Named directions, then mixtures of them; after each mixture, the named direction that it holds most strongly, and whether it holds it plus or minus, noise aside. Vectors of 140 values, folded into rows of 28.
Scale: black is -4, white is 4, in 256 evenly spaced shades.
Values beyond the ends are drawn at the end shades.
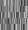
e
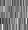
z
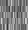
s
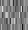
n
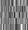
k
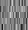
k, minus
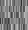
e, plus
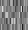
n, plus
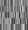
e, minus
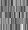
k, plus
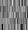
k, minus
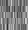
s, plus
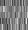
z, plus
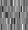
n, minus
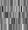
n, minus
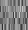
k, minus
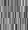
e, minus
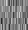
s, minus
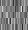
n, plus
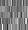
z, plus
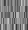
e, minus
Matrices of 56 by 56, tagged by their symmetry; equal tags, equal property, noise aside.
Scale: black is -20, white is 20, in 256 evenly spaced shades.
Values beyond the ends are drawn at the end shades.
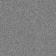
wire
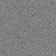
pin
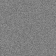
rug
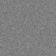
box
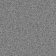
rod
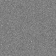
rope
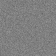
pin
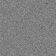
rope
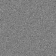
wire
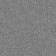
wire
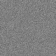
rod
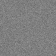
rod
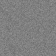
rug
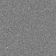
rug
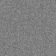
rug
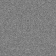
box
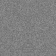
box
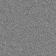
wire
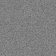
wire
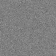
wire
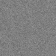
rug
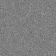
pin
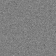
rug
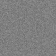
rope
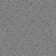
rod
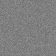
wire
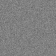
rod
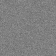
rod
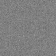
rope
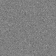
rod
